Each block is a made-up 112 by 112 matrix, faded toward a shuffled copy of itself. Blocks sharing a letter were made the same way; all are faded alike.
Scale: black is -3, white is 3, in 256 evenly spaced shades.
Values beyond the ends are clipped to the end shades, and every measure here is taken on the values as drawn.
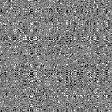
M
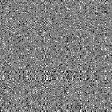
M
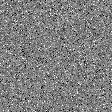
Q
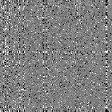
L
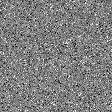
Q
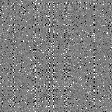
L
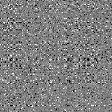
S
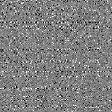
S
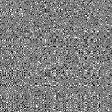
M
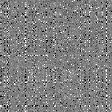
L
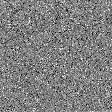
Q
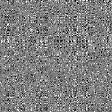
M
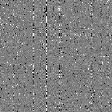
L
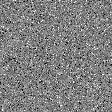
Q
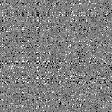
S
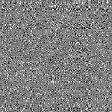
S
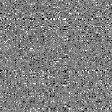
S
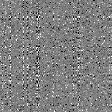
L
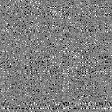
S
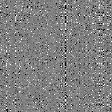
L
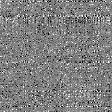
S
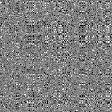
M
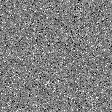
Q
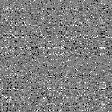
S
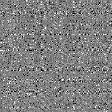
S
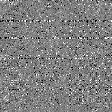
S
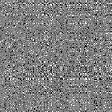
M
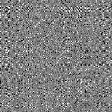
M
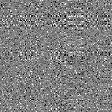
M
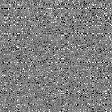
S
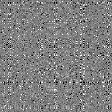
L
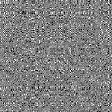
M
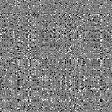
M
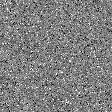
Q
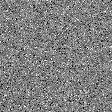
Q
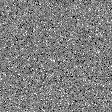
Q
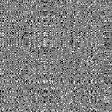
M
